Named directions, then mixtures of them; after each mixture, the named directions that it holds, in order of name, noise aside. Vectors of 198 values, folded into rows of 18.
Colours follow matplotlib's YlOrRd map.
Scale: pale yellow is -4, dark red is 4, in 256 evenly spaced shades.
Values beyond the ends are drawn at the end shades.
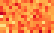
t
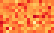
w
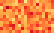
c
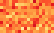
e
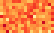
t, w.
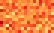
e, w.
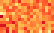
t.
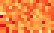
t.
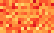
e.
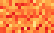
e.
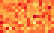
w.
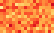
c, e.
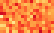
t.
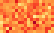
w.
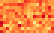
c, w.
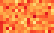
c, w.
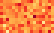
t, w.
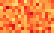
c.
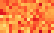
e, t.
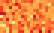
t.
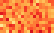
c, t.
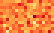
t, w.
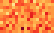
c, e.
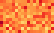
e, w.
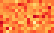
w.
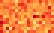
w.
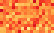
e.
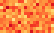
c, e.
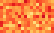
c, w.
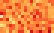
c, t.
